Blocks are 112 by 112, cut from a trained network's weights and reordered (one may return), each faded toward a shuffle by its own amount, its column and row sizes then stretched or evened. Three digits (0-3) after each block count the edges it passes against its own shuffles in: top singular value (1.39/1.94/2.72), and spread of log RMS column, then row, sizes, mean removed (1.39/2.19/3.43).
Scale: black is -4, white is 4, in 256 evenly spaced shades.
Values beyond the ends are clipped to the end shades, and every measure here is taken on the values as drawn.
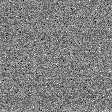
0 0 0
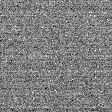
1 0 0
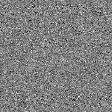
0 0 2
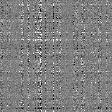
2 3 1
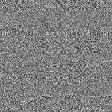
2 0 2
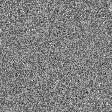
0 0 1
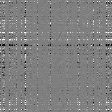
3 3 2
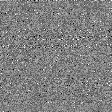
0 0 2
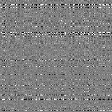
3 2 3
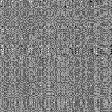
3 0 2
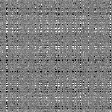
3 3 2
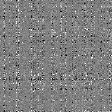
1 3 2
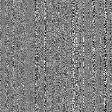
1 3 0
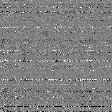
2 1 3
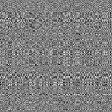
3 1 3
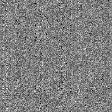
1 2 1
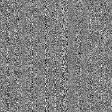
0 3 0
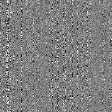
1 3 1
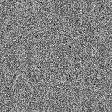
1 0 0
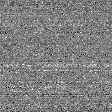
1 0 2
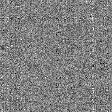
1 2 1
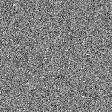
1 0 0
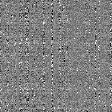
1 3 0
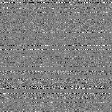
1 1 3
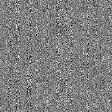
1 3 0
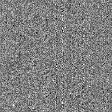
1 2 0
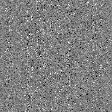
0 2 0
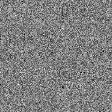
1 2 1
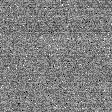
1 0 0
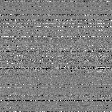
2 1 3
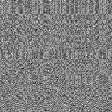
3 0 1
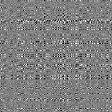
3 2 3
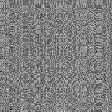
3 1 1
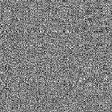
2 1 2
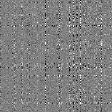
1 3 2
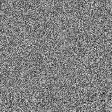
1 1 1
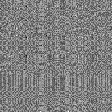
3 0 0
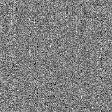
1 2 0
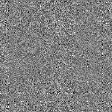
0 2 2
